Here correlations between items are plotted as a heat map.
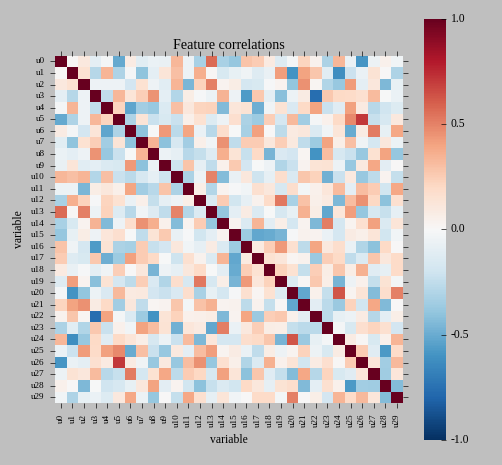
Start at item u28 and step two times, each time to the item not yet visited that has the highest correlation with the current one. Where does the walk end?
u3
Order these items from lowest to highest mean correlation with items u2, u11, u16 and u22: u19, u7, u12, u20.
u7, u20, u12, u19
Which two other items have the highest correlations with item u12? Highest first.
u19, u26
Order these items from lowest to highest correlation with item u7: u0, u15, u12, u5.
u15, u0, u12, u5
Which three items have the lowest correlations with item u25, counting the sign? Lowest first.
u28, u6, u9
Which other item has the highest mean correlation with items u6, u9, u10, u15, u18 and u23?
u27
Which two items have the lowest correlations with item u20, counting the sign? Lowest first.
u1, u21
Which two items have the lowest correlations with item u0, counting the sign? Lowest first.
u26, u5
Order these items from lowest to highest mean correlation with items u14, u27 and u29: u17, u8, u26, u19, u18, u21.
u19, u18, u8, u21, u26, u17
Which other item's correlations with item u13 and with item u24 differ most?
u2
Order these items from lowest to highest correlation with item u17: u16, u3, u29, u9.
u9, u16, u29, u3
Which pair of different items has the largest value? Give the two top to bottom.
u5, u26
